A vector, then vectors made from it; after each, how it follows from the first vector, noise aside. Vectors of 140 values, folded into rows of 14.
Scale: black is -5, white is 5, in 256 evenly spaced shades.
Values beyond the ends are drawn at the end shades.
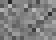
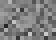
reversed.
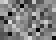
wrapped around, scaled up.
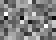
wrapped around, negated, scaled up.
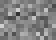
wrapped around, negated.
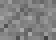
reversed, shrunk.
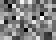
wrapped around, scaled up.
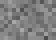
reversed, shrunk.
